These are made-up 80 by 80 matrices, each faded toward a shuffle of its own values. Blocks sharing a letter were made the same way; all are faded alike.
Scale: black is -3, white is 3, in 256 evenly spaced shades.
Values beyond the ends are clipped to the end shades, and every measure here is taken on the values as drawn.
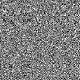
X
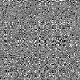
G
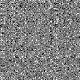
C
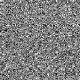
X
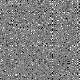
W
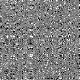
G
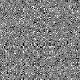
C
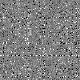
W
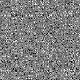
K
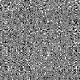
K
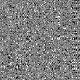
K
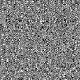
X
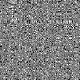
K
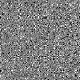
C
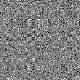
C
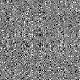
K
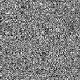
X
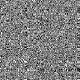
X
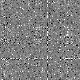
W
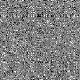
C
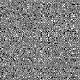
C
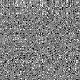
C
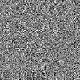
X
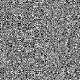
X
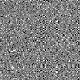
G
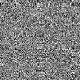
X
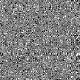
C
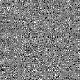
C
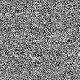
X
